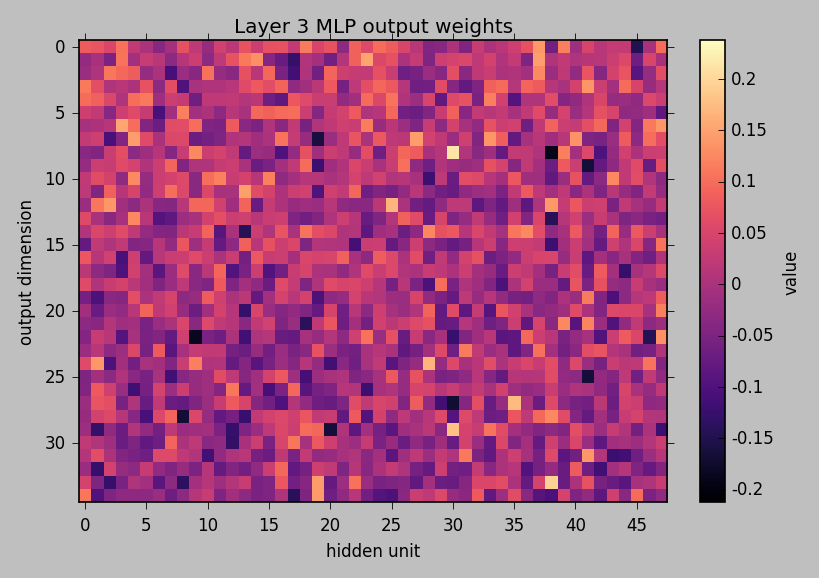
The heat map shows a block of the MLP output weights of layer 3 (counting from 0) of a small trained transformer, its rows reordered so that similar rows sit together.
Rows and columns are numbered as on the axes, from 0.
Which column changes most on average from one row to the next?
30
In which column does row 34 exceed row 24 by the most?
19
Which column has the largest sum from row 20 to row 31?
38
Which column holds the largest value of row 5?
8
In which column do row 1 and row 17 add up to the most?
23
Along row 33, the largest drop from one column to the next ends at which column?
39
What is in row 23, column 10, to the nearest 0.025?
0.025
